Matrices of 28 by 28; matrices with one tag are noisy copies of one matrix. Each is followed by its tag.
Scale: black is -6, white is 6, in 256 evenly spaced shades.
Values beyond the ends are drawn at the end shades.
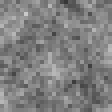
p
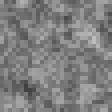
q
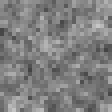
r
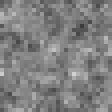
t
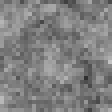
p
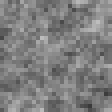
r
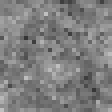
p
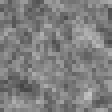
q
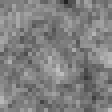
p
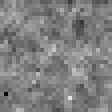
t
